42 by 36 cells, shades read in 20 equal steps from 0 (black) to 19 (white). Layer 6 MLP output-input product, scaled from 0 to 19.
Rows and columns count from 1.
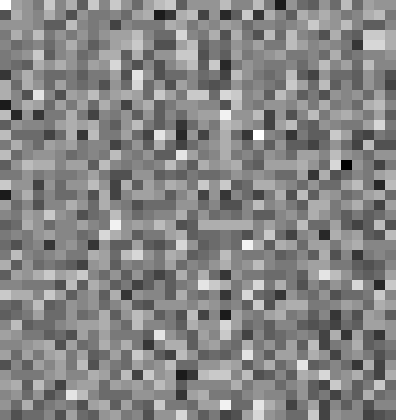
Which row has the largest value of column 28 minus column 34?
23
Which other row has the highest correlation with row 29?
19
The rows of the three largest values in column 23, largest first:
25, 36, 30
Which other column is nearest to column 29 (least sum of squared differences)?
33
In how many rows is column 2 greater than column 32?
21
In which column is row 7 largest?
11
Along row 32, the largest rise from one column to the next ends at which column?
22
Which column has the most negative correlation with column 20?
13
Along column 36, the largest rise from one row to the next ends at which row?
24
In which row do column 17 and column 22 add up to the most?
4
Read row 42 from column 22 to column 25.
6 12 16 11
